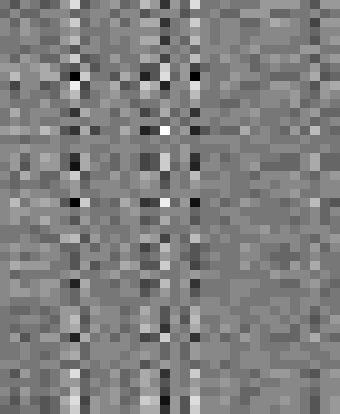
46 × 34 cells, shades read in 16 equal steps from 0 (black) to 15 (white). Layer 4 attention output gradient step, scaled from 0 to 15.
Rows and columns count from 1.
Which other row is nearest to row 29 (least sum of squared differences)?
41
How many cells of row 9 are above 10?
3
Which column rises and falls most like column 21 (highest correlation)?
10
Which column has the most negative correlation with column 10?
1
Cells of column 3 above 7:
24
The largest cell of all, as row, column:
15, 17
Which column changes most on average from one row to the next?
8
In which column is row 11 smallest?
9
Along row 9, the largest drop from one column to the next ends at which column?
20
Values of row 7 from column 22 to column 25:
7 9 8 7
